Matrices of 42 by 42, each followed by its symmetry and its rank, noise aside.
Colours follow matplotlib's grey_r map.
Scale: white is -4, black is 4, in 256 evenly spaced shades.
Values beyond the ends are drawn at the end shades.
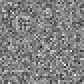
symmetric, rank twelve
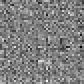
antisymmetric, rank twelve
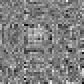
no symmetry, rank six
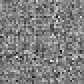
antisymmetric, rank twelve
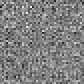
no symmetry, rank six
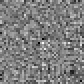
symmetric, rank eight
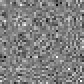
symmetric, rank six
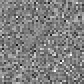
symmetric, rank twelve
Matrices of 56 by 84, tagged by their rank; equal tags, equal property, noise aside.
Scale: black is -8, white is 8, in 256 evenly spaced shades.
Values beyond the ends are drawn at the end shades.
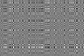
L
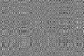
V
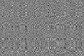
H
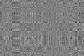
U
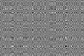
H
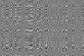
U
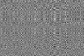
V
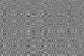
H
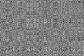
V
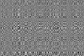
U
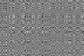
U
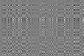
H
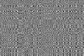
H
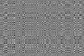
H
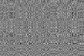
V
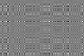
L
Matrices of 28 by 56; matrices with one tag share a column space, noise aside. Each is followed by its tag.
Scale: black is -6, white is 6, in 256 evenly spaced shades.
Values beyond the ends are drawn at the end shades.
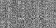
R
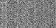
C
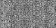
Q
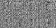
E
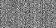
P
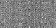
C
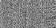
P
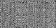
C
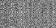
P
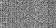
C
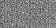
C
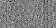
Q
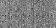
Q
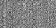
P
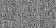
Q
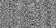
P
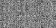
Q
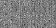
Q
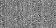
Q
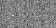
Q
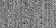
E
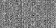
Q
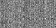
R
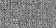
E
